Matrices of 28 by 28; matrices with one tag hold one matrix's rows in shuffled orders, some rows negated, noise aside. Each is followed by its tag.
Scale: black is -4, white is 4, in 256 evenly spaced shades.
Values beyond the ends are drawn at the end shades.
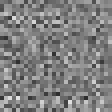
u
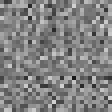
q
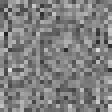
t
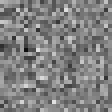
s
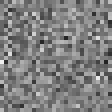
t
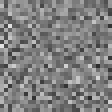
t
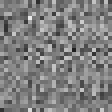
q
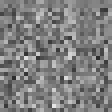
s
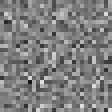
q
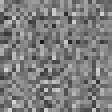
u
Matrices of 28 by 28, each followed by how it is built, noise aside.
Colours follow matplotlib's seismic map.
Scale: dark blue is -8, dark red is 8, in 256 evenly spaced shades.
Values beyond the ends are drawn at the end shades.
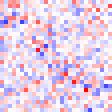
block diagonal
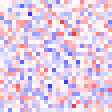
Toeplitz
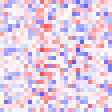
repeating rows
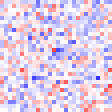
Hankel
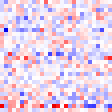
uneven rows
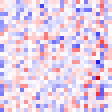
uneven columns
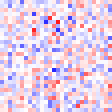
uneven columns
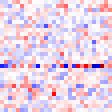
uneven rows
